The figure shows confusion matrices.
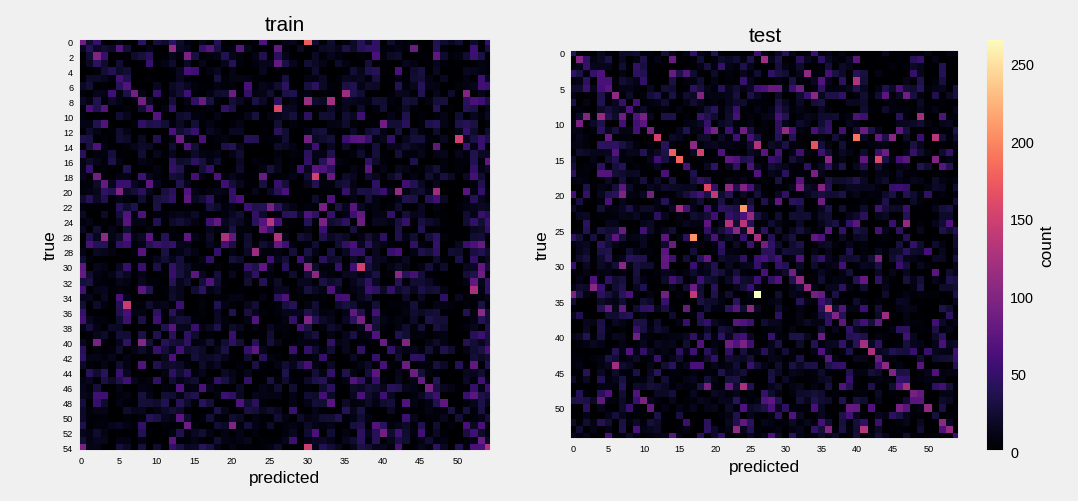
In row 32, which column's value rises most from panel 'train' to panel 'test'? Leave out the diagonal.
41
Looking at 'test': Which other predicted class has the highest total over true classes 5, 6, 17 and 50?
34
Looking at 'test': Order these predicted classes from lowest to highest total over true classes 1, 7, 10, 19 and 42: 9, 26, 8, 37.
37, 26, 8, 9
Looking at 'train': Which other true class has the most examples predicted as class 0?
54
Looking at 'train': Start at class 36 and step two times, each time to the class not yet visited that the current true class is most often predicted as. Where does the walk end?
12
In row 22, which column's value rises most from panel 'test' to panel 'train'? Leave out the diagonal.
32
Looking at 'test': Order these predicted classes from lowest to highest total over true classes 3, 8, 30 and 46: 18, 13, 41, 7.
18, 41, 13, 7
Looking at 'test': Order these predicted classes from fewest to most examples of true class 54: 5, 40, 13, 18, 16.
16, 13, 40, 18, 5
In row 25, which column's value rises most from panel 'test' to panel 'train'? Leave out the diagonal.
24
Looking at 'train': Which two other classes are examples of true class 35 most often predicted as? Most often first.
6, 13
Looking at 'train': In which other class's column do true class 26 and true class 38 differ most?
19
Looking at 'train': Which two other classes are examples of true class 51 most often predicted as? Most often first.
20, 14
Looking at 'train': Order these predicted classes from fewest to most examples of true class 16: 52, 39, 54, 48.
48, 39, 52, 54
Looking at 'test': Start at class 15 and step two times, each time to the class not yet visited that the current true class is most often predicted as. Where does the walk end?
36
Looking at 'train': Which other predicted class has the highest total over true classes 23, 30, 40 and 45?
37
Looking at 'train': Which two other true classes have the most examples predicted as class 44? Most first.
1, 31
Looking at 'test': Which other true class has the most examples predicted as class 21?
14
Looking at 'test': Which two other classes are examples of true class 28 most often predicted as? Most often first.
13, 50
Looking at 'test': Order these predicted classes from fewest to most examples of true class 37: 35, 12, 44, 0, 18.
12, 0, 35, 18, 44
